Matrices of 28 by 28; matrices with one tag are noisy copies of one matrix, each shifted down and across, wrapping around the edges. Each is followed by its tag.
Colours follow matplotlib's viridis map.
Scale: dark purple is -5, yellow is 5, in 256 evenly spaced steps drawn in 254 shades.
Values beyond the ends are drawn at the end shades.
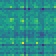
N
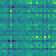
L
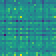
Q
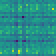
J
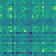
N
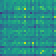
L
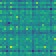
Q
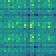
J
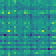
Q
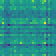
N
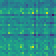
N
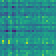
J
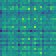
Q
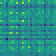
Q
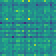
Q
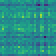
J
